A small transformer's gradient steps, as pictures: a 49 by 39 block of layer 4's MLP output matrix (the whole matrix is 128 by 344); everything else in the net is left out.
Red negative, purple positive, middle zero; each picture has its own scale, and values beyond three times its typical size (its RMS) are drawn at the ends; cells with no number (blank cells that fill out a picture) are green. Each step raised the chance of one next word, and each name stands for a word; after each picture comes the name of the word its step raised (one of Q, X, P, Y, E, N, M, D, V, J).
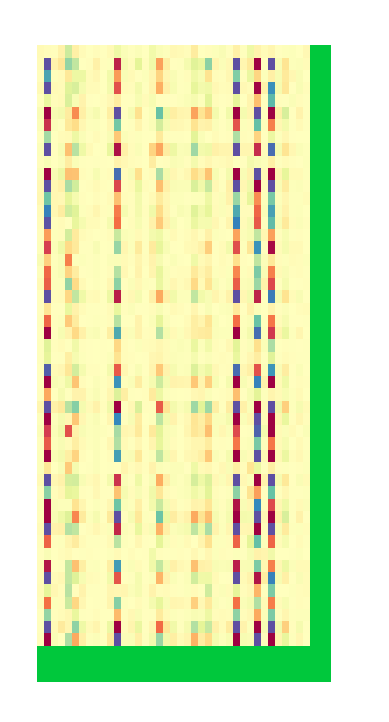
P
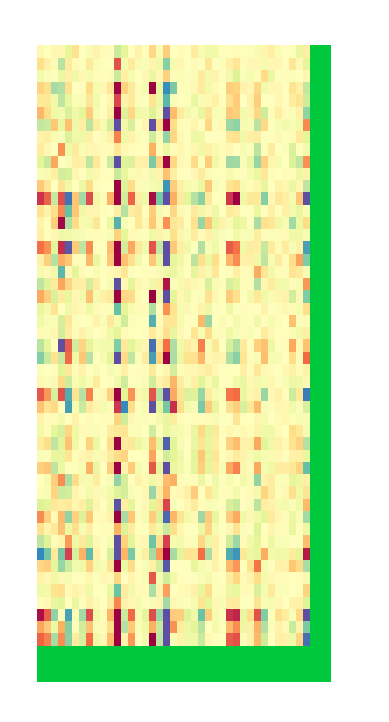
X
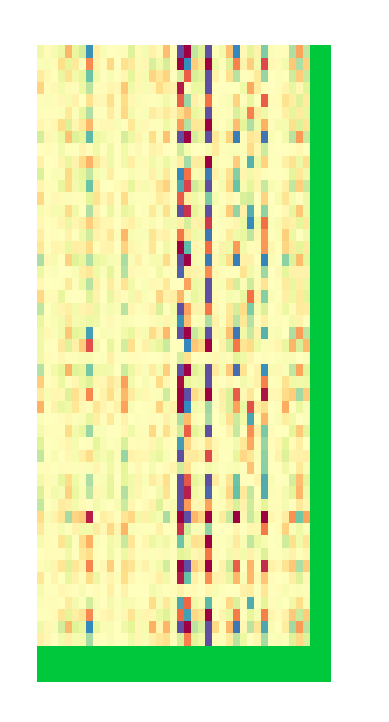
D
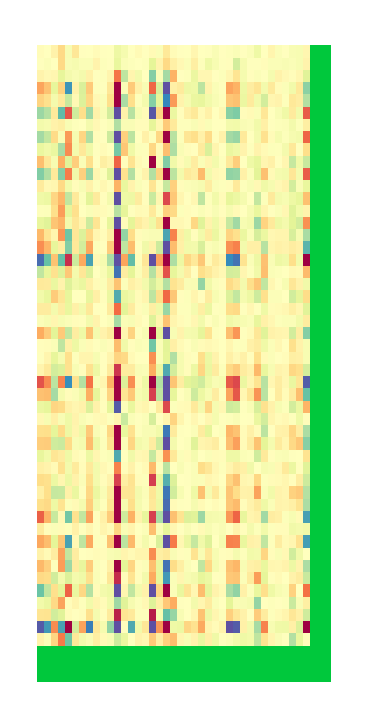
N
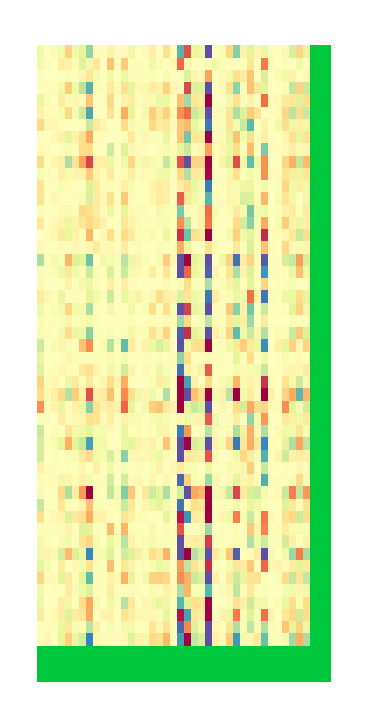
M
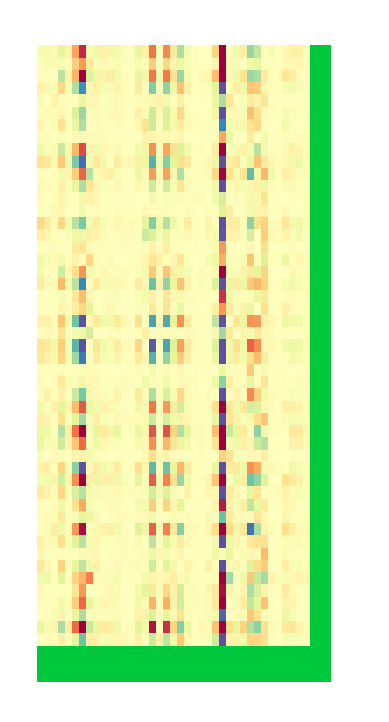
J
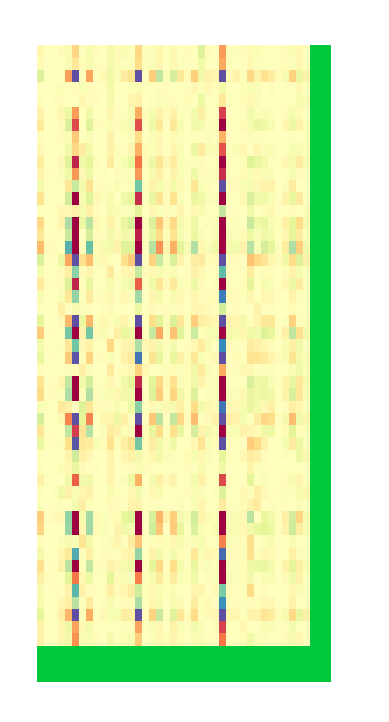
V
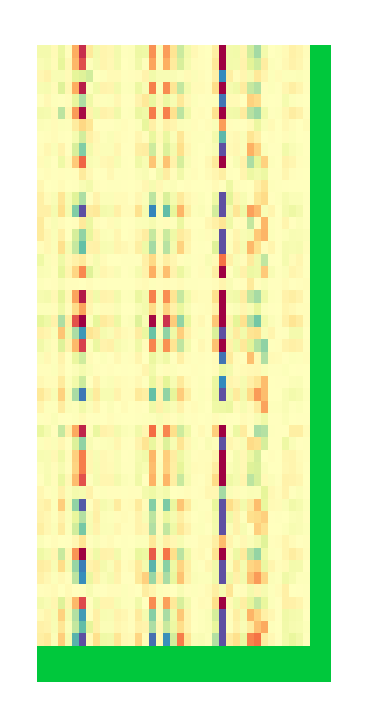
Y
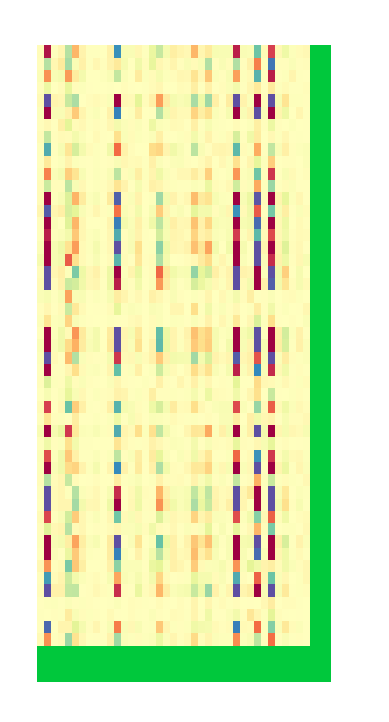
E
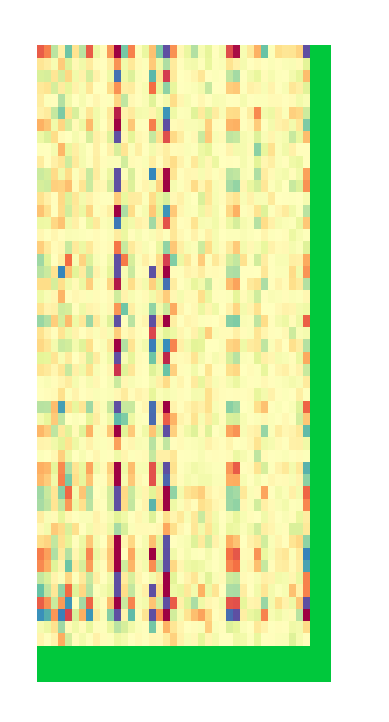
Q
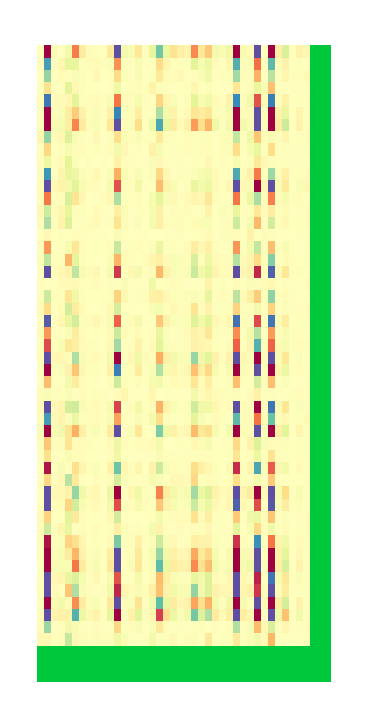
Q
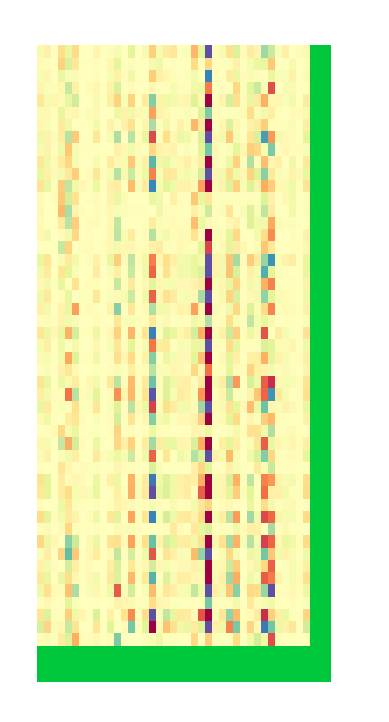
N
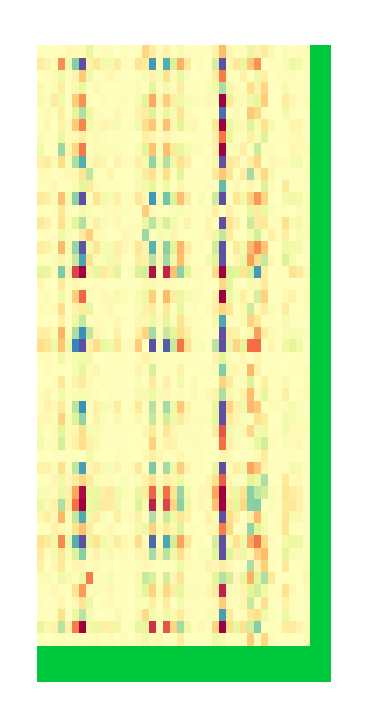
E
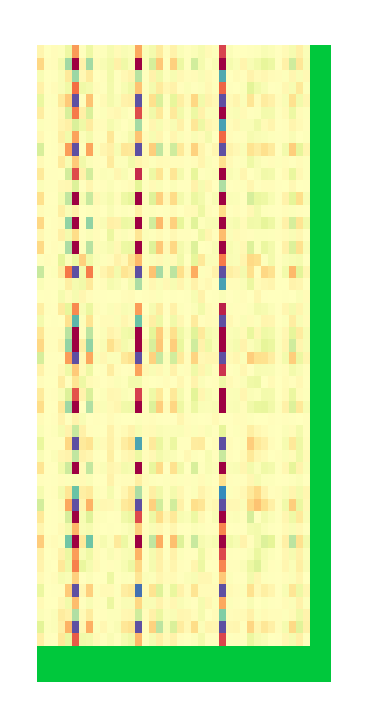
E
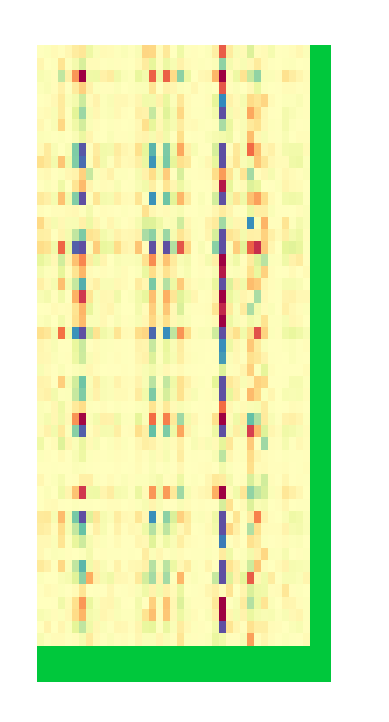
V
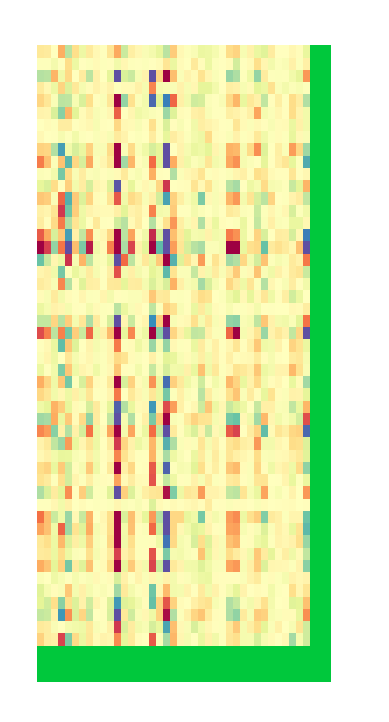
V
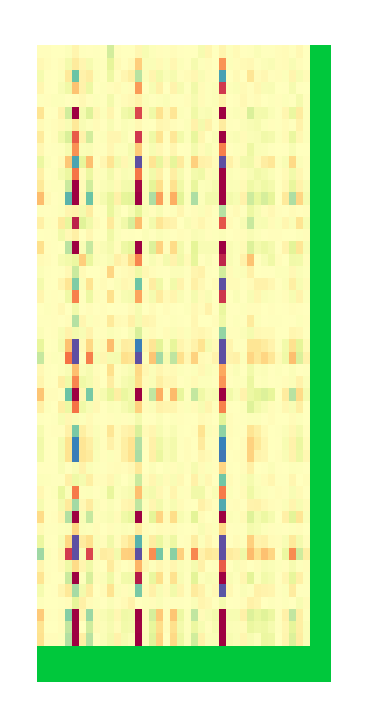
X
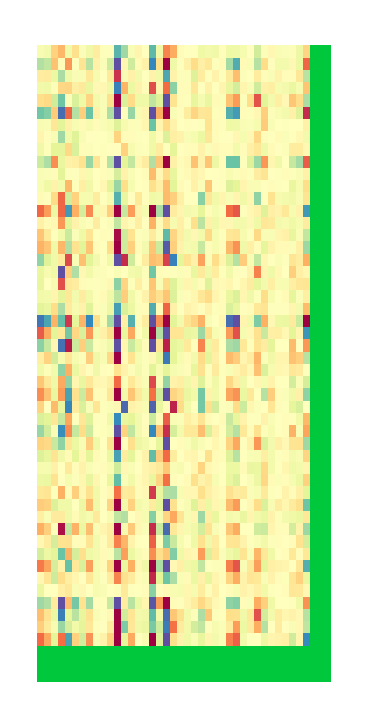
Y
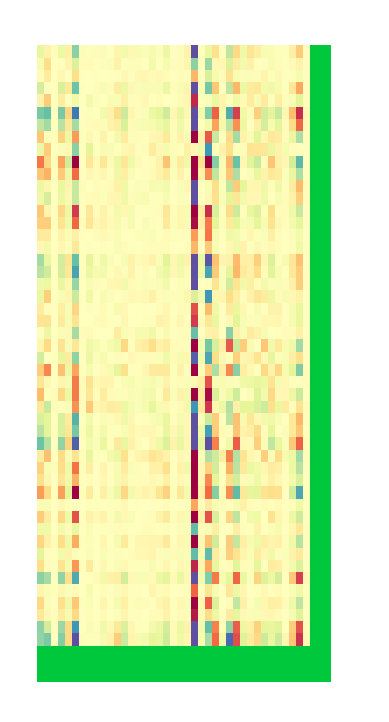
M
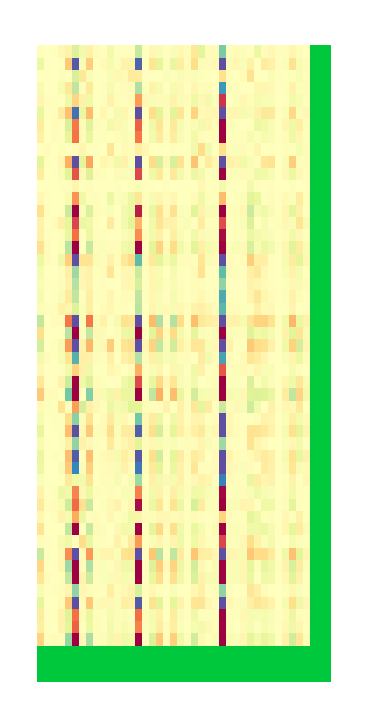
Y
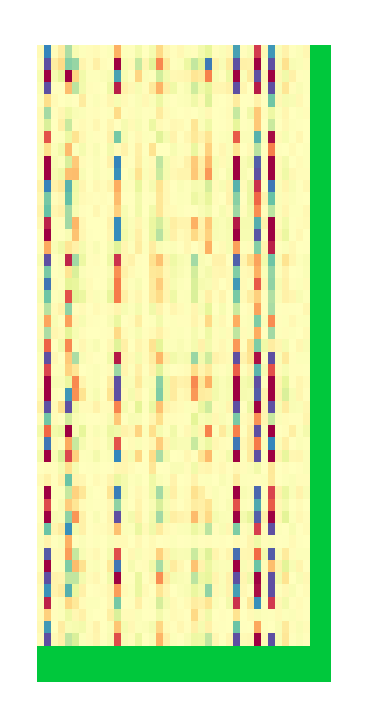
M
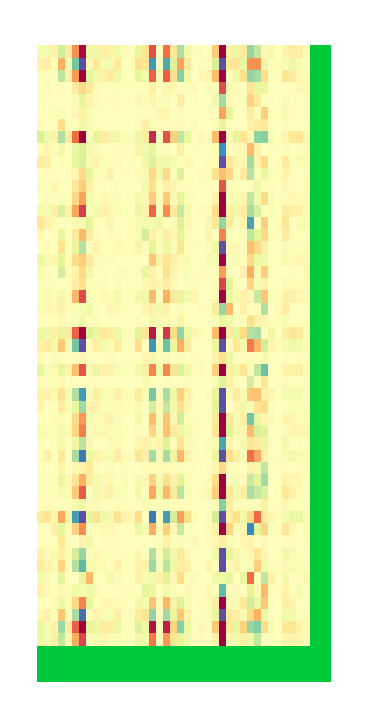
D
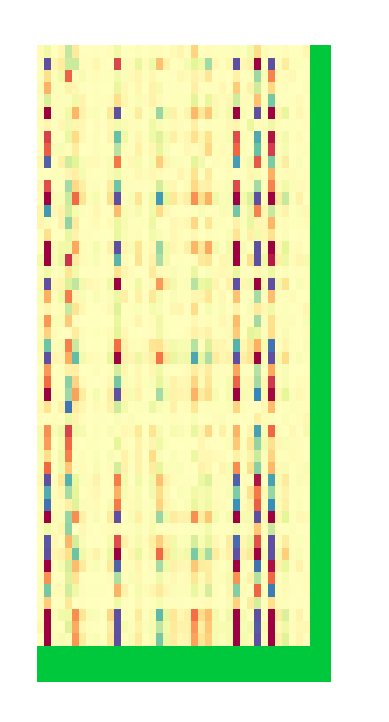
X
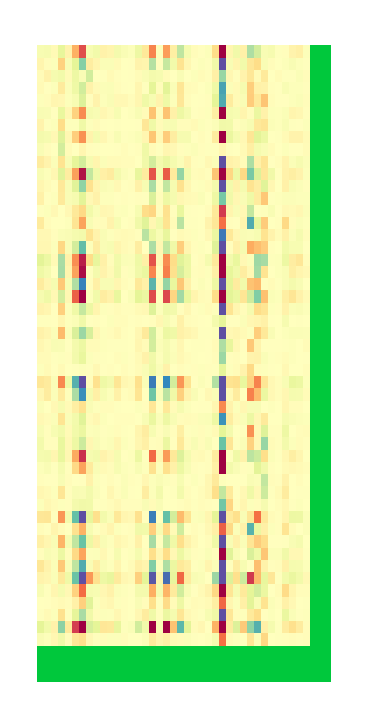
N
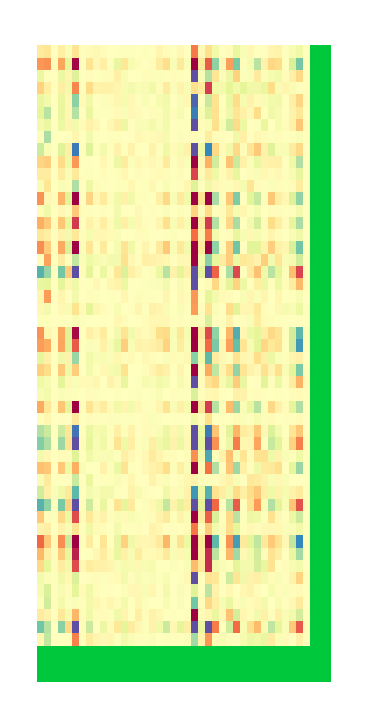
E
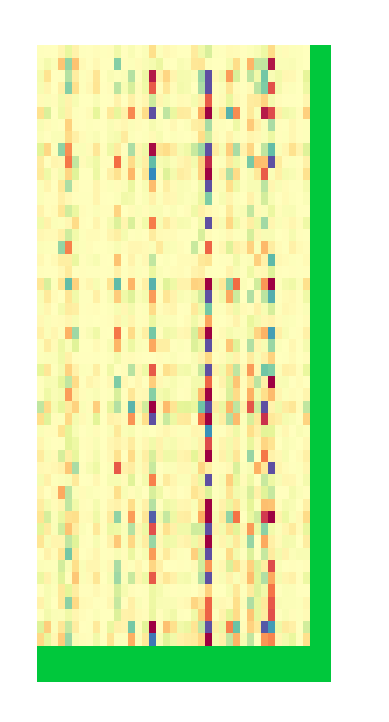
P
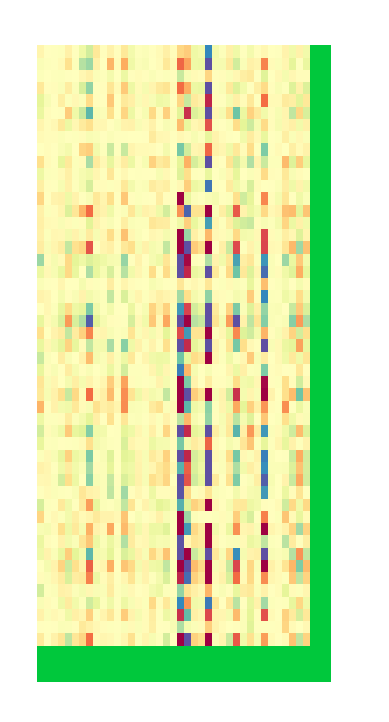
Y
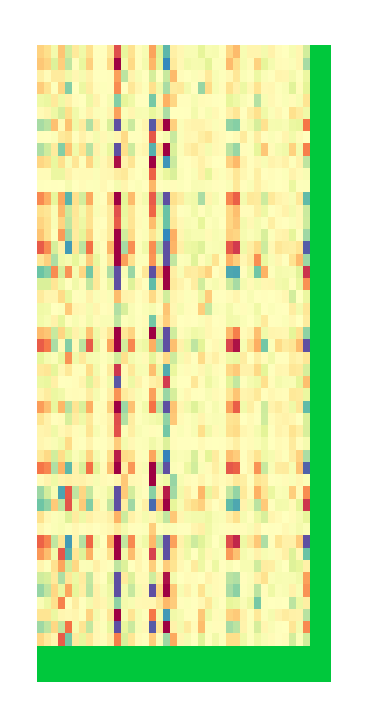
E
